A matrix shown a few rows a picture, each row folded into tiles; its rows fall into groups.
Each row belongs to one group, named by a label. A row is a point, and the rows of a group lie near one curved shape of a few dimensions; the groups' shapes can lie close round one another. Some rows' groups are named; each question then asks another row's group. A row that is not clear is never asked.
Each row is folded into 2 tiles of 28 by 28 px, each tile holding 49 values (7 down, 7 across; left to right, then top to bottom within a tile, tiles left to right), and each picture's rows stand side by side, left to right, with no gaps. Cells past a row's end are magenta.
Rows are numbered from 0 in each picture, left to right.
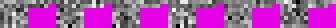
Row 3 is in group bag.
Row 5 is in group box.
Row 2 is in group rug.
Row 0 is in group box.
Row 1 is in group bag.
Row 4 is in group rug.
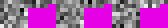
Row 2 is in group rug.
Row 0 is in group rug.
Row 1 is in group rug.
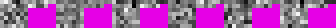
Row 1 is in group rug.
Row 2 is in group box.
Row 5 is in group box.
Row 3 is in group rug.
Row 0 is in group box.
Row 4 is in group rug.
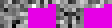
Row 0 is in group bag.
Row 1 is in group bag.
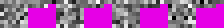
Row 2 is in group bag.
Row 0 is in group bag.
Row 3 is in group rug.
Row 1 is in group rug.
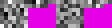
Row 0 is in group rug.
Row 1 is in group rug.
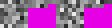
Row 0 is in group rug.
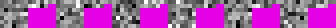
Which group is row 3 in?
rug
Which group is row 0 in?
bag
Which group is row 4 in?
bag
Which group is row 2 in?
rug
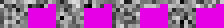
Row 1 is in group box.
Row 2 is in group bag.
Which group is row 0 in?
box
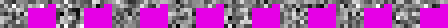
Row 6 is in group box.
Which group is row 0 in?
box
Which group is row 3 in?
rug
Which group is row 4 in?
rug
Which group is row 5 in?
box
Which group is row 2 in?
box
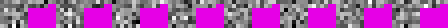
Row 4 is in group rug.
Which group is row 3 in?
rug
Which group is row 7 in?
bag
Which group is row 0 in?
bag
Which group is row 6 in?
rug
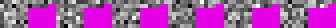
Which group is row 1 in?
bag
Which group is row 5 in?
rug
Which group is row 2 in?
bag
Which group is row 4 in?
bag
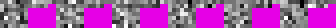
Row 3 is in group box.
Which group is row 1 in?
bag
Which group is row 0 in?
rug
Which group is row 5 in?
box
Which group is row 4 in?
bag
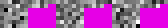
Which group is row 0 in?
bag
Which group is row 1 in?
bag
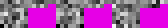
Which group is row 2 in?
bag
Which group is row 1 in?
rug
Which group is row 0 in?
rug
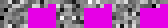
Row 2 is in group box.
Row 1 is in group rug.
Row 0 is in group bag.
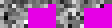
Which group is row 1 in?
box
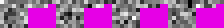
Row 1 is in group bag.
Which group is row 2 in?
bag
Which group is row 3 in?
box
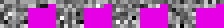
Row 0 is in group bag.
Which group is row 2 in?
bag
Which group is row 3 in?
bag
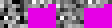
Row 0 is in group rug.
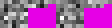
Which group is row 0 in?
bag
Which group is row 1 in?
rug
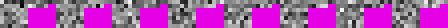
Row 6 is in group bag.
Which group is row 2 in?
box
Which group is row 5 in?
bag
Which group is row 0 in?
box
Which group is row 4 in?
bag
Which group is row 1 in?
rug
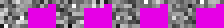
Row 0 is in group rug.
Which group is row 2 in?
rug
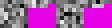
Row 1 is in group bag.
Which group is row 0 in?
rug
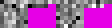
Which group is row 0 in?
box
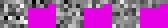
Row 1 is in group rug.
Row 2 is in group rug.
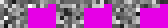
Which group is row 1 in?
bag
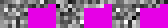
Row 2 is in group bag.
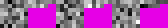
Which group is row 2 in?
box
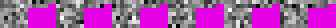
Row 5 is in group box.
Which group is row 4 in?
bag
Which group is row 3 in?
rug
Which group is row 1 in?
box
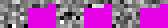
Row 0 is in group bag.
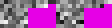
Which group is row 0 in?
bag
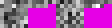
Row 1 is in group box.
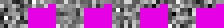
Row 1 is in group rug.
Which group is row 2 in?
bag
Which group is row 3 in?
rug
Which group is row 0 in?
rug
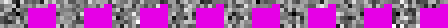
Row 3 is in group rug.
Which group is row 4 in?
rug
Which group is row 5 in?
bag
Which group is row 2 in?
box
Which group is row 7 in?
rug
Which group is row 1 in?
rug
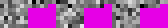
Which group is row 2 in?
box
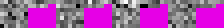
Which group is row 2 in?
box
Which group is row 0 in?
rug
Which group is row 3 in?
rug
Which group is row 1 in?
rug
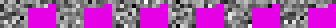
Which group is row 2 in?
rug
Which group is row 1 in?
rug
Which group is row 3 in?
rug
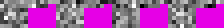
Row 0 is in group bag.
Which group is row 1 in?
box
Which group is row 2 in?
box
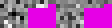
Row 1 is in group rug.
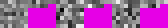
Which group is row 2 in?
box
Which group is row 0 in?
rug
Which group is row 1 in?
bag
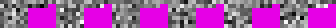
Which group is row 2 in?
rug
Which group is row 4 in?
bag
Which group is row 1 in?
box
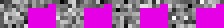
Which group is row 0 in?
box
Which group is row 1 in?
box
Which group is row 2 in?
bag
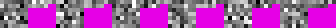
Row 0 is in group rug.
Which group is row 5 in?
bag
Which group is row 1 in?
rug
